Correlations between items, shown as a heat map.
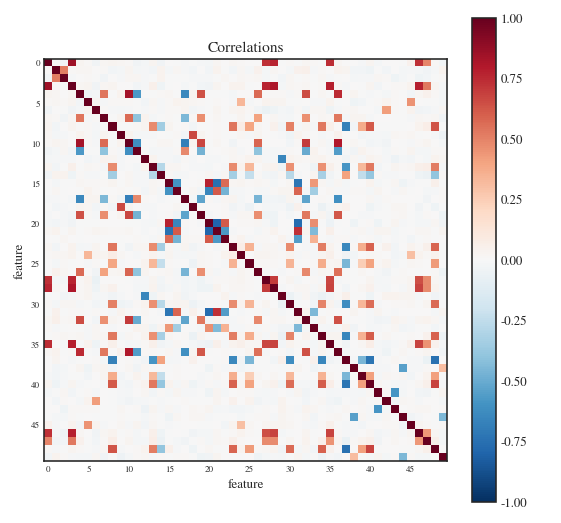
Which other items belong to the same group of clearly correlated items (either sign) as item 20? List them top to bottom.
15, 16, 21, 22, 31, 33
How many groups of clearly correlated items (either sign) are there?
11
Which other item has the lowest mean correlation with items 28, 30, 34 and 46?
37
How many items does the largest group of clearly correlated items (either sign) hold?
11
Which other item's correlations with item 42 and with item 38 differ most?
44
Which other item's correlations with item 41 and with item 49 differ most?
43
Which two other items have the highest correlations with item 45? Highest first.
5, 24
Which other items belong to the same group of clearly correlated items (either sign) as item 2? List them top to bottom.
1
